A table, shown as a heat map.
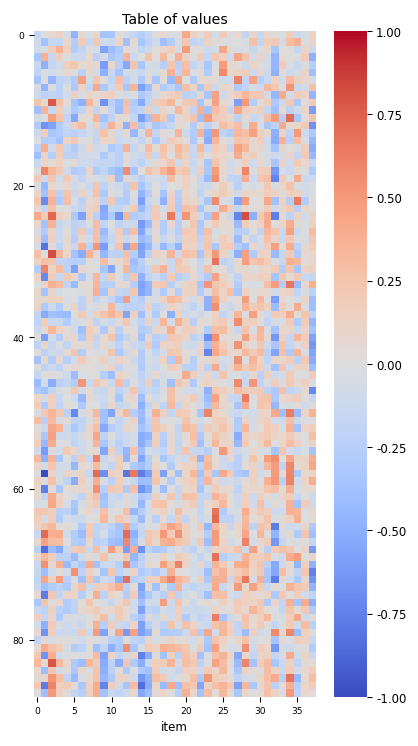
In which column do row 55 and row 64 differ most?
9
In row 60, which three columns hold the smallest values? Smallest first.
1, 14, 15
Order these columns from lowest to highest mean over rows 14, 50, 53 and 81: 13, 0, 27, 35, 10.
10, 13, 27, 35, 0
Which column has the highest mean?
24
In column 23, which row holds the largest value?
50
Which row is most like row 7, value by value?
26
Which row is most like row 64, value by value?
77
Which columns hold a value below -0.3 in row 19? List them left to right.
11, 23, 32
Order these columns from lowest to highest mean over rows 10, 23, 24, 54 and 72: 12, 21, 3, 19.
19, 21, 3, 12
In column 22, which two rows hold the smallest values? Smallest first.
86, 56
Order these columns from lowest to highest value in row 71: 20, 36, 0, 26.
0, 20, 26, 36
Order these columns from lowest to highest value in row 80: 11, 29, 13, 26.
11, 13, 29, 26
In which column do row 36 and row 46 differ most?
6
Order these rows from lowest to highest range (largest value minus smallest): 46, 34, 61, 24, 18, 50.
61, 34, 46, 18, 50, 24
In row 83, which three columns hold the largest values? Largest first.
2, 28, 24
